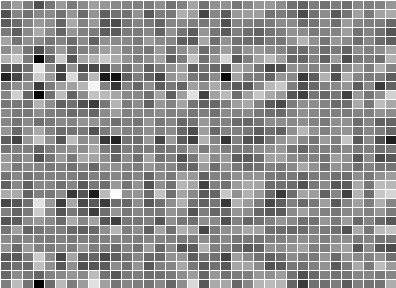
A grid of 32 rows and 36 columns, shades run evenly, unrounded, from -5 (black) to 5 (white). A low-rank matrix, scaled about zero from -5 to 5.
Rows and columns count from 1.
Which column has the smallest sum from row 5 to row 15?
4
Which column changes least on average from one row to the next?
34
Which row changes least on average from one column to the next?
27
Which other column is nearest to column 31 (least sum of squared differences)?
14
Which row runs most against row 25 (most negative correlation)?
22
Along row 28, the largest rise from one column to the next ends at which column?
19
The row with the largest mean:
7
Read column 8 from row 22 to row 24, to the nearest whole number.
-2 -2 -1
